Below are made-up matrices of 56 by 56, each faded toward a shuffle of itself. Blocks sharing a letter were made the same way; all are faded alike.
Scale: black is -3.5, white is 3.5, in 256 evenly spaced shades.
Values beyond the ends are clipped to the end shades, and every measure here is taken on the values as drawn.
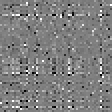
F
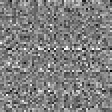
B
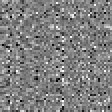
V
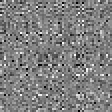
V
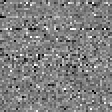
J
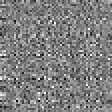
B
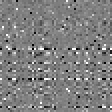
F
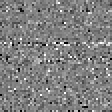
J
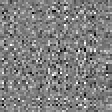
V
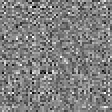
B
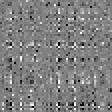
F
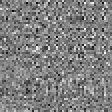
B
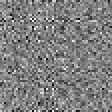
B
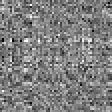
B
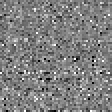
J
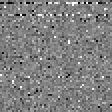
J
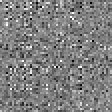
V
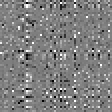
F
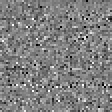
J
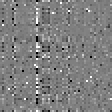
F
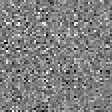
V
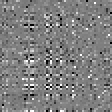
F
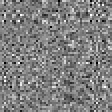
B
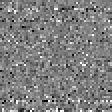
J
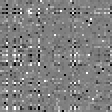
F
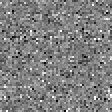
J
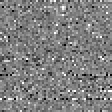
J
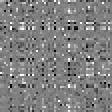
F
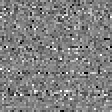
J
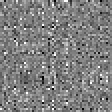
V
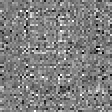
V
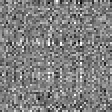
B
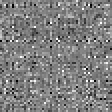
V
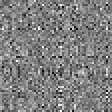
B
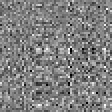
B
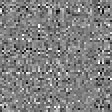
V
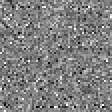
J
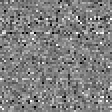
J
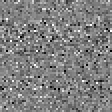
J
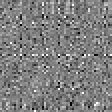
V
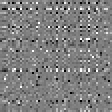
F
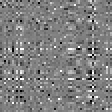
F
